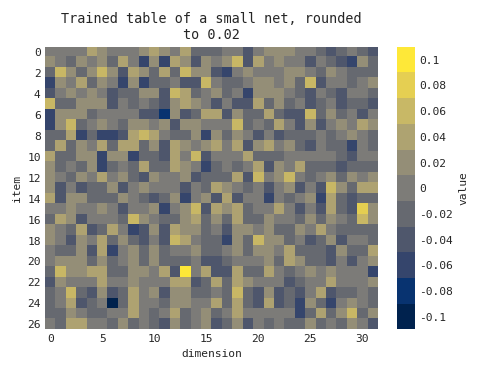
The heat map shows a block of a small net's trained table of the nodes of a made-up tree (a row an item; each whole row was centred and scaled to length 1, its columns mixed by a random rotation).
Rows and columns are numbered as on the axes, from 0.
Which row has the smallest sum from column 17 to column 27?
24
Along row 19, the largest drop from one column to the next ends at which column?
6
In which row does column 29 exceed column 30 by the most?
25
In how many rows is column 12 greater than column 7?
16
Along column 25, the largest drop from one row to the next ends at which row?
4
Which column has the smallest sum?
11
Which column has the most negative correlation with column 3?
9
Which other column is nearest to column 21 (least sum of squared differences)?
1
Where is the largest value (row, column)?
21, 13
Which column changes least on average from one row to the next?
28
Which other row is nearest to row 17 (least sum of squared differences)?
10
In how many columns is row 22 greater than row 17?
17
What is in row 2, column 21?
0
